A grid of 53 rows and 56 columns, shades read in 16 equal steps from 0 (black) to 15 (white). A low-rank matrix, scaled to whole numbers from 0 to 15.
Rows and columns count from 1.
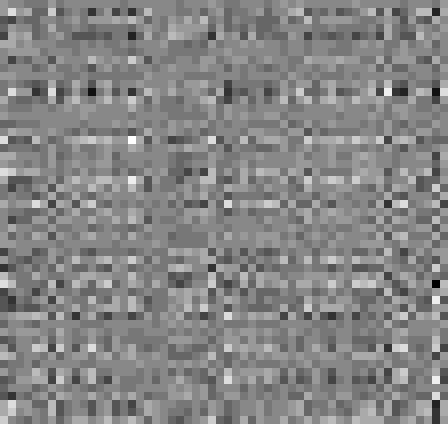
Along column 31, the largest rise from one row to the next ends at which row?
35
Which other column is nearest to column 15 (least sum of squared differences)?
44
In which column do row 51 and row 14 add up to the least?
55
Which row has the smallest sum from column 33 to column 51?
5
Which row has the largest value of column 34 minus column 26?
26
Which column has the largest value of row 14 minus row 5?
17
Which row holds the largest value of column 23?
34
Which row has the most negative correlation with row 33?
40
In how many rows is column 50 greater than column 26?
21
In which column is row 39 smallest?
2
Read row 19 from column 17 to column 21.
10 9 7 8 8
